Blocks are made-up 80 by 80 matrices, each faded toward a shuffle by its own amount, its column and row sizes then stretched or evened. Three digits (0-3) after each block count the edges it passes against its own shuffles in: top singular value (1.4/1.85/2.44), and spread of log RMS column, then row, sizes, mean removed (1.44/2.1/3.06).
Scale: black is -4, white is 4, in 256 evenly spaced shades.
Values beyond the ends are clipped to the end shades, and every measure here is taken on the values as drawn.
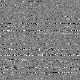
1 0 3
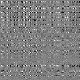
3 2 3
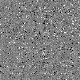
1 1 1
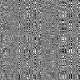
3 3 1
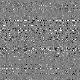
2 1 3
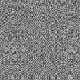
3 0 1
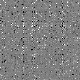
2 2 1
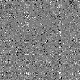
2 1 1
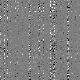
2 3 1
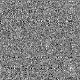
1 1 2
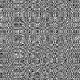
3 2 0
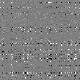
2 2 3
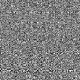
2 0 2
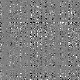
2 3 2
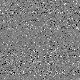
1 0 2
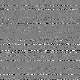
2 0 3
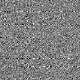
2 1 2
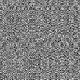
3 1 1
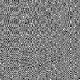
3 2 0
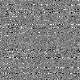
1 1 3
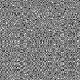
3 0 1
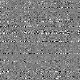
1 2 3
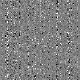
0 3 1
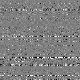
3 0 3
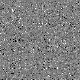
0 1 1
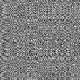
3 0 1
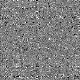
1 1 2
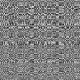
3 0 3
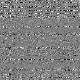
1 1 3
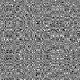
3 0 2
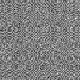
3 0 1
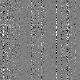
2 3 1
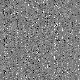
0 2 0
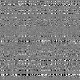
3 1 3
